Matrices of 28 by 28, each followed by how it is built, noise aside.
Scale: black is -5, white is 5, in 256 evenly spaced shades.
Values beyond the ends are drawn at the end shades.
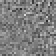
upper triangular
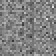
repeating rows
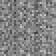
repeating rows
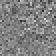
upper triangular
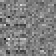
low rank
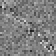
banded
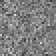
noise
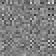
low rank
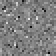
sparse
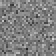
noise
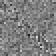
banded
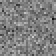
noise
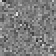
banded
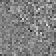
upper triangular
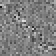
banded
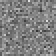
noise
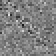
banded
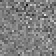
upper triangular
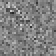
banded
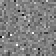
sparse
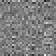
low rank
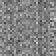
repeating rows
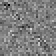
banded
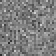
noise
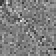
banded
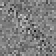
banded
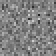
low rank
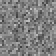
repeating rows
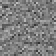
noise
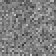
noise
